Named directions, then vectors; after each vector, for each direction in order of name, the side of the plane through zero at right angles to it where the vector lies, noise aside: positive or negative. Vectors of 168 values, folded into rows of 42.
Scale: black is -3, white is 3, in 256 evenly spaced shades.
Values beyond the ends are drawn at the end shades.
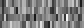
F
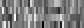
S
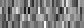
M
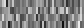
negative, negative, negative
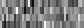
negative, positive, negative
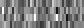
negative, negative, positive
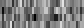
positive, positive, negative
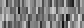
negative, negative, negative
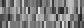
positive, positive, positive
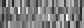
positive, positive, positive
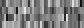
positive, negative, positive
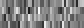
negative, positive, positive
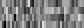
negative, positive, negative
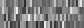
negative, positive, positive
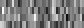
negative, negative, positive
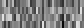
negative, negative, negative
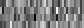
positive, positive, negative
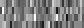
negative, negative, positive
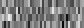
negative, negative, negative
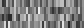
positive, positive, positive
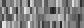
positive, negative, positive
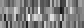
negative, positive, positive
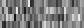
negative, positive, negative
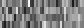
negative, positive, negative
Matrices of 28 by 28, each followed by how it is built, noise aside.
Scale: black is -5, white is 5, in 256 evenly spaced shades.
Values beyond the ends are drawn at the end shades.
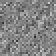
Hankel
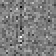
uneven columns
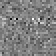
uneven rows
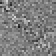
banded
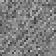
Hankel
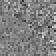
upper triangular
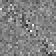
banded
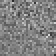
upper triangular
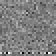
uneven rows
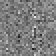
uneven columns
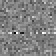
uneven rows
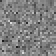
uneven rows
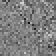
upper triangular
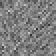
Hankel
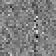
uneven columns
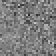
upper triangular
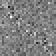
banded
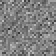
Hankel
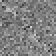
banded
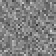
Toeplitz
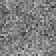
smooth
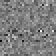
uneven rows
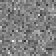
uneven rows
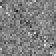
banded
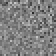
upper triangular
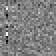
uneven columns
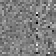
uneven columns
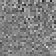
upper triangular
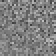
upper triangular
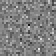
uneven columns
